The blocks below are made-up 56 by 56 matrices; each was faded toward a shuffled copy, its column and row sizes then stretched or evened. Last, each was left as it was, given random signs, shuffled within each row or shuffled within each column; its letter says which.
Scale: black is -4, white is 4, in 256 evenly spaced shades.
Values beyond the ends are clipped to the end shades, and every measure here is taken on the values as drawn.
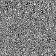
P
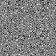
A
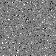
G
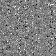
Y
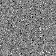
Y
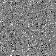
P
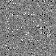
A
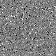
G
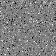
G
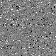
G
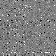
A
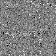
P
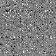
A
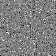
Y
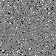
G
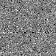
G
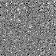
P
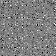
P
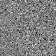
Y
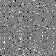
A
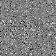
P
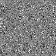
P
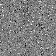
Y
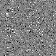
A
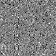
A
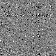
P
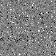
P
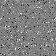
G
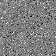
G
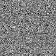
P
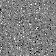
Y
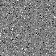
Y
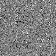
Y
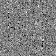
Y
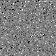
G
